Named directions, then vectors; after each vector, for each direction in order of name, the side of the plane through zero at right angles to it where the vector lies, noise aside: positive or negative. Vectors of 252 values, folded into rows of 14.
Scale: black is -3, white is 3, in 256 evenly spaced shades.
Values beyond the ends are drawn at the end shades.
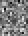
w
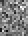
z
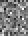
positive, positive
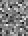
positive, positive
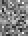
negative, positive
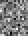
positive, positive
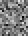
negative, negative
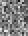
positive, negative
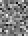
negative, negative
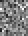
positive, positive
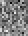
positive, negative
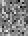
positive, negative
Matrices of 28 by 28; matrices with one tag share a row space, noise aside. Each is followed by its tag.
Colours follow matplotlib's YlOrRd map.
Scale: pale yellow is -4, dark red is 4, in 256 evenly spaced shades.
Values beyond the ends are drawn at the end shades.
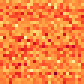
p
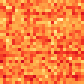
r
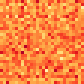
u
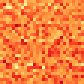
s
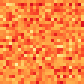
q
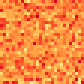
q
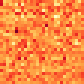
s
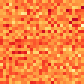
p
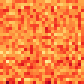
q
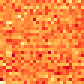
r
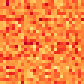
q
